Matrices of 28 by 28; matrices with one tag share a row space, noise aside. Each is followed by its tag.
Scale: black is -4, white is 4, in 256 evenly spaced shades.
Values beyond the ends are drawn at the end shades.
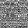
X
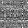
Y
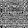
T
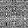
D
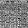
X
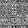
D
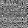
Y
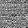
D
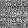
D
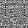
T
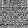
Y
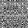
Y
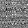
D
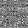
Y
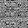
X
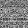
T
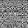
Y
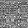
X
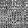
D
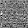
T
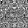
T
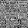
X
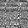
X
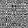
D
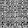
Y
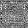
T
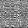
X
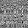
Y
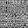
D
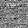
X
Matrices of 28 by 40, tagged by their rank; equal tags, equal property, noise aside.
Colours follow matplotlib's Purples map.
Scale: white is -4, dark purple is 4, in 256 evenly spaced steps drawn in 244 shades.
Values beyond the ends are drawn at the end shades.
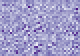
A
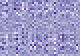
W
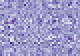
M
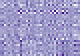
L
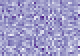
M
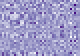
W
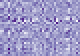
L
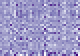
L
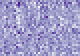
M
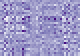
W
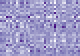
L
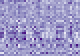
L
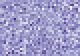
A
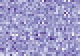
A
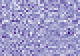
M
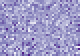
A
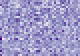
M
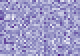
A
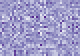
M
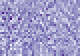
M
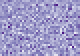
A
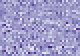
M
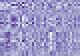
L
